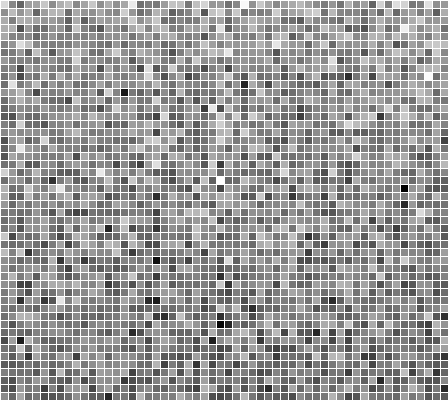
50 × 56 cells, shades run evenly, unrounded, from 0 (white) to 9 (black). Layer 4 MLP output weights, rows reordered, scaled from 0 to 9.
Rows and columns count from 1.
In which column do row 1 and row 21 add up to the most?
18
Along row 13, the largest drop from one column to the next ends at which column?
10
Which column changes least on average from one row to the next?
12
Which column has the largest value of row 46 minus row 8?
25
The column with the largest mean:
41
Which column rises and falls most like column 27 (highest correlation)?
49
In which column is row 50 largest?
14
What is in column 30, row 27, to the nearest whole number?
3
